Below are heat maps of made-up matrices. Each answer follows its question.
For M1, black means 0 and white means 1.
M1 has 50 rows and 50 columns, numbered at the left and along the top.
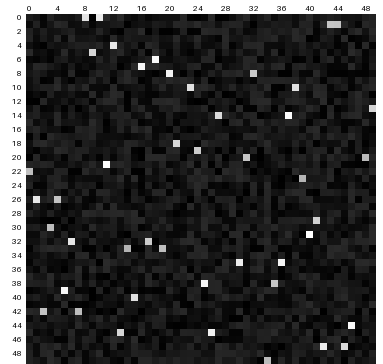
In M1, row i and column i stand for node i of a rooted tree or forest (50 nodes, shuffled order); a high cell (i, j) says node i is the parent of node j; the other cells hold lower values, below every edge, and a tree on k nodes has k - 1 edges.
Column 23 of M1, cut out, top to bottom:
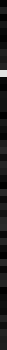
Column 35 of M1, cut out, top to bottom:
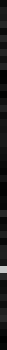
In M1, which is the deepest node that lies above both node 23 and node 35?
10
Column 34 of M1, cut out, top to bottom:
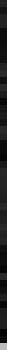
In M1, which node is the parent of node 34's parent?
13
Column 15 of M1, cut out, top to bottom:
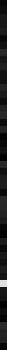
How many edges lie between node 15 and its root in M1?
6
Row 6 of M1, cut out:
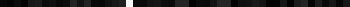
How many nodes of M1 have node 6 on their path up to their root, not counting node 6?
3
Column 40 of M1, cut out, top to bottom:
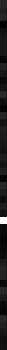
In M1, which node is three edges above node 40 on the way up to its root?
8
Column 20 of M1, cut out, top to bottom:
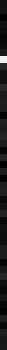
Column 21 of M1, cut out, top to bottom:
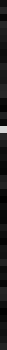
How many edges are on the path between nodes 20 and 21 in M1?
5
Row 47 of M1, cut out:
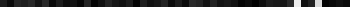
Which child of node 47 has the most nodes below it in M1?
45
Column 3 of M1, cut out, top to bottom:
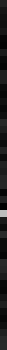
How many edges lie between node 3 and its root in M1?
6
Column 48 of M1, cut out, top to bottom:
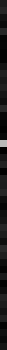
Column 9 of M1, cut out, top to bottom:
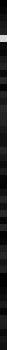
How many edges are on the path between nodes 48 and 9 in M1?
8
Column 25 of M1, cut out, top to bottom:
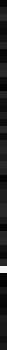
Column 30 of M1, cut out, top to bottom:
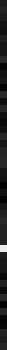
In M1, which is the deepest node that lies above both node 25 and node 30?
38
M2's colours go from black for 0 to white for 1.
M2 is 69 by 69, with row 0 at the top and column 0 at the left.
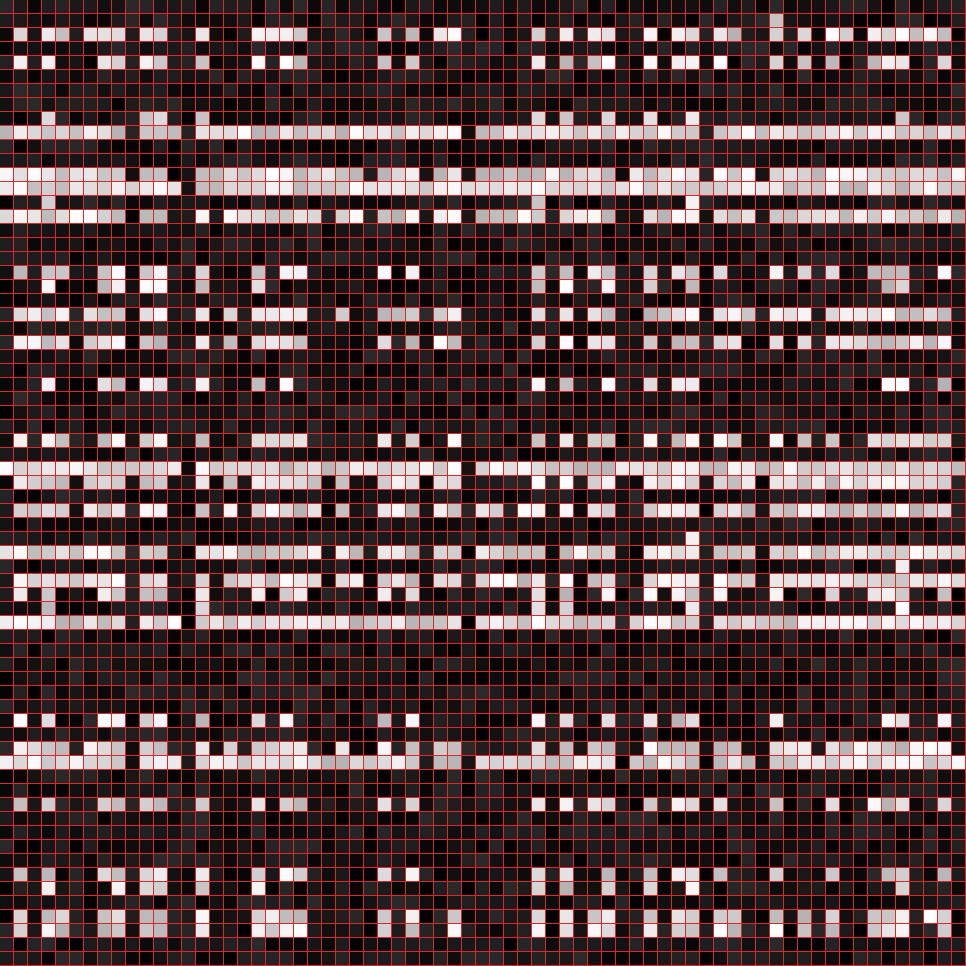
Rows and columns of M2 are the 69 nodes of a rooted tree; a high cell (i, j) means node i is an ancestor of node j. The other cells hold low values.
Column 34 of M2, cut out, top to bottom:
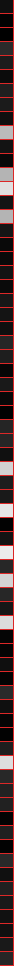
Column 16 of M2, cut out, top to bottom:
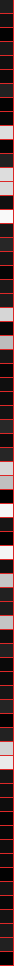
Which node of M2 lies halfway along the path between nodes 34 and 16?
53
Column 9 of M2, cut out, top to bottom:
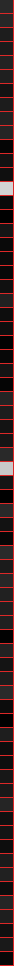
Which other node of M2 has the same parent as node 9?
50
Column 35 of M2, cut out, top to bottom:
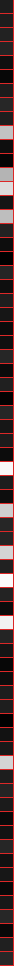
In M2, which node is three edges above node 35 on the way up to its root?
15
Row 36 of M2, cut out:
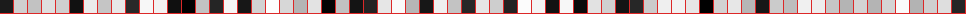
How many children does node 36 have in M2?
3
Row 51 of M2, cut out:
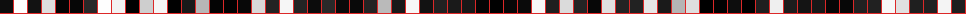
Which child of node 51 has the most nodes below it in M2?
27
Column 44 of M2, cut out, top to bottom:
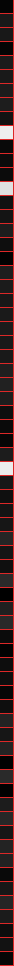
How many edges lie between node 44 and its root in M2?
3
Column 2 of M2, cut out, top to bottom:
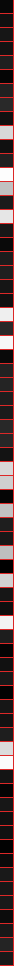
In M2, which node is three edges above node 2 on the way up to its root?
22
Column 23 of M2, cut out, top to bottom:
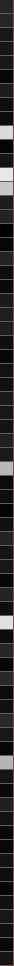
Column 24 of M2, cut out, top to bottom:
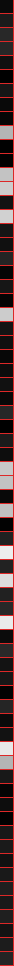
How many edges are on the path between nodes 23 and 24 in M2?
9
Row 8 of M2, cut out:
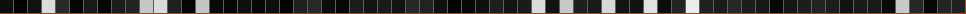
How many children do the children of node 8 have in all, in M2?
2
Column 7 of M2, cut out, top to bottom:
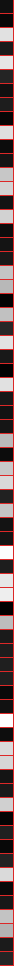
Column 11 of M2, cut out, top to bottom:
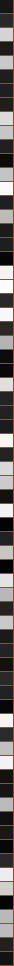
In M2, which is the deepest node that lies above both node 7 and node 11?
20
